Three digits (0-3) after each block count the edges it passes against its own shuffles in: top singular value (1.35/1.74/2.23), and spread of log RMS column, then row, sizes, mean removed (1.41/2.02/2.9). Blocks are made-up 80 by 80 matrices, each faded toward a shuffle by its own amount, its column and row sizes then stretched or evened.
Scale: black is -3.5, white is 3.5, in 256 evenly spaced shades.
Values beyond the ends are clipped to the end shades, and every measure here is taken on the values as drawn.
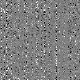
1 3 0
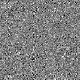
2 1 1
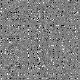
0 2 2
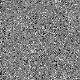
0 2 1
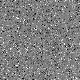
0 0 1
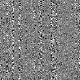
2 3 0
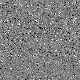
0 0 1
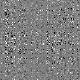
0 3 2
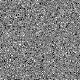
1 1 1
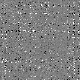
0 2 2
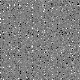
0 2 1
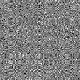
3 1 0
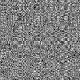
3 1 0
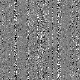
0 3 0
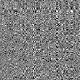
3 2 2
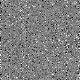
0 2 0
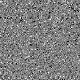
2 0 1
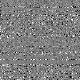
0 1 3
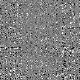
1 3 2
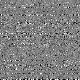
2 0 3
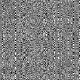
3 3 0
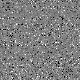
0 0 2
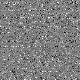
0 0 2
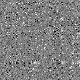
2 1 1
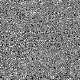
0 1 2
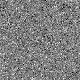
1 0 0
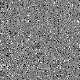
1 2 1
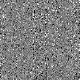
1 2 0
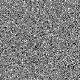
1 1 0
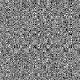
3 2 1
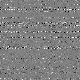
2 0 3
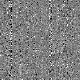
2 2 0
